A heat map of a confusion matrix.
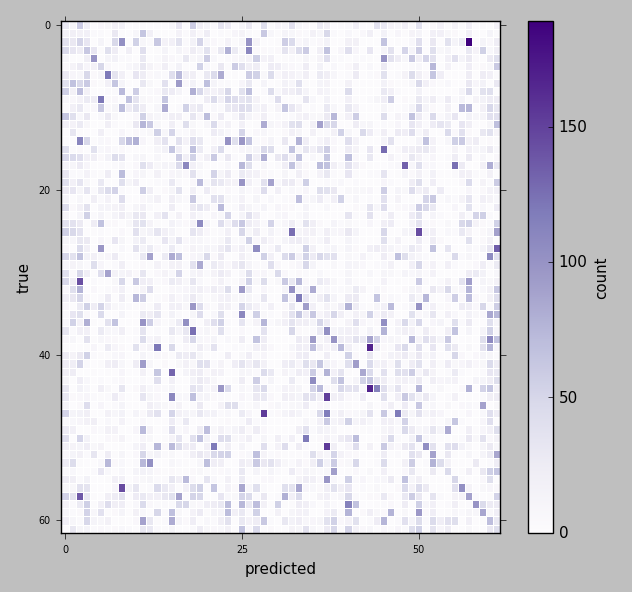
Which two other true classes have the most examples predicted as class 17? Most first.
36, 55
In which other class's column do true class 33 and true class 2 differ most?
57
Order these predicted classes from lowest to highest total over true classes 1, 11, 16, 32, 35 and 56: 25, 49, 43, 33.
43, 49, 33, 25
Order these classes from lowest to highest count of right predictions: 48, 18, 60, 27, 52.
18, 48, 60, 52, 27
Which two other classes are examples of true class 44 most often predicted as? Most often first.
43, 22
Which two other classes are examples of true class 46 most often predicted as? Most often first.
59, 50
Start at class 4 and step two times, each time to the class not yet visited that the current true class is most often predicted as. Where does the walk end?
37
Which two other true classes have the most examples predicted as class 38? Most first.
54, 11
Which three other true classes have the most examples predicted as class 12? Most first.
53, 28, 36
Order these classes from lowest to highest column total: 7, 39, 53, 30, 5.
53, 30, 39, 7, 5
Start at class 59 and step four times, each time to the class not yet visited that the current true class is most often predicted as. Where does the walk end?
8
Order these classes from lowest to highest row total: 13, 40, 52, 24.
40, 13, 52, 24
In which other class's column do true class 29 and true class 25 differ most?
32
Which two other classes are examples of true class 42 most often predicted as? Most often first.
15, 37
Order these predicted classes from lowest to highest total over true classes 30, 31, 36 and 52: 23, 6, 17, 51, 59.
51, 59, 23, 17, 6
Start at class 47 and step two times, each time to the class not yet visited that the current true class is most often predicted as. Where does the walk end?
60
